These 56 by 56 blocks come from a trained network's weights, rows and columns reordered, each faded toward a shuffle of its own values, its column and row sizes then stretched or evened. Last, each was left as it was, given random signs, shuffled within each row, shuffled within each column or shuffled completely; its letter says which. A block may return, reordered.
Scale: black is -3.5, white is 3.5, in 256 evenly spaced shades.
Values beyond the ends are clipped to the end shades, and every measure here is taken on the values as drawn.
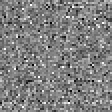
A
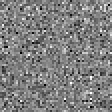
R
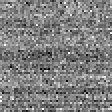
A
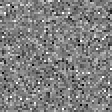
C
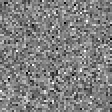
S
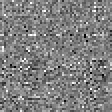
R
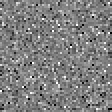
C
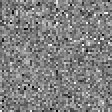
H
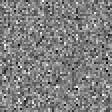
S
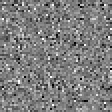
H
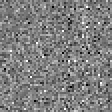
H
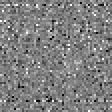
R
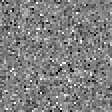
C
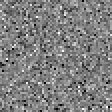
C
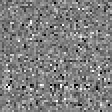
H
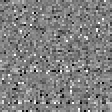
R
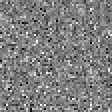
H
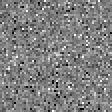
S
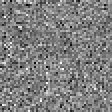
R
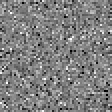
C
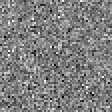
S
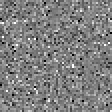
S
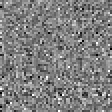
R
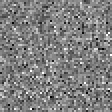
A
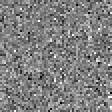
S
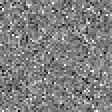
S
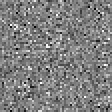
S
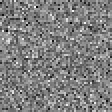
C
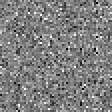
S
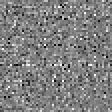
R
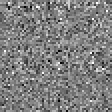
H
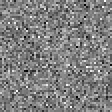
A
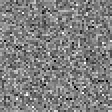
C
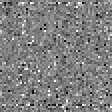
R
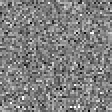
A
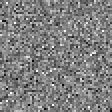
C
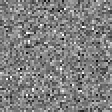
H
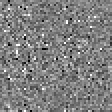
H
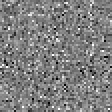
S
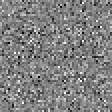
H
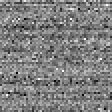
A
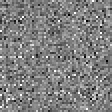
R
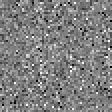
S
